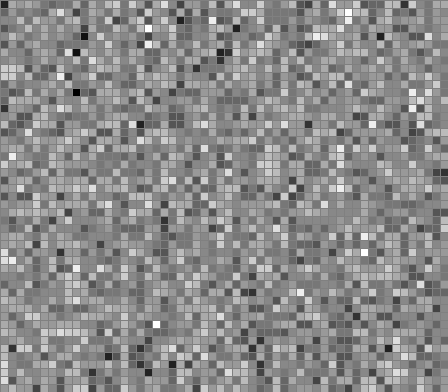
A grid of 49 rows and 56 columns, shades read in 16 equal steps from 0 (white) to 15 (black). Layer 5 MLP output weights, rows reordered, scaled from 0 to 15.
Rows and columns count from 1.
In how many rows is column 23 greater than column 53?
17
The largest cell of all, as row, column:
12, 10
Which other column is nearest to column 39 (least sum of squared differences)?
13
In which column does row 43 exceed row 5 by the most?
40
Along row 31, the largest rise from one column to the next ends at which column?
5
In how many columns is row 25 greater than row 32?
23
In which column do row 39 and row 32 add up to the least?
46
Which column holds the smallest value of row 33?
2
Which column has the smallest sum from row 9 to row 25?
34
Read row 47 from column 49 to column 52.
5 2 3 7
